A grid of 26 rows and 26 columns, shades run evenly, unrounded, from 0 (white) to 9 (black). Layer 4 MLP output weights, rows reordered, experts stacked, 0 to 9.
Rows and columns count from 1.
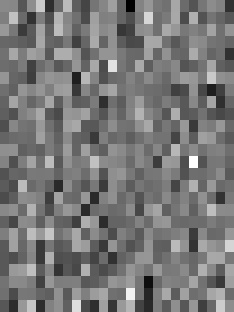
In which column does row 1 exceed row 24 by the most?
15
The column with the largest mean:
12
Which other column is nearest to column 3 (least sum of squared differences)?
14
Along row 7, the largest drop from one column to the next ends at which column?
10
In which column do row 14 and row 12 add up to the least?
22
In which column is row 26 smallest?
9
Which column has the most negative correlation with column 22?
23
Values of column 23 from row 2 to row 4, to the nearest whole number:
6 5 4
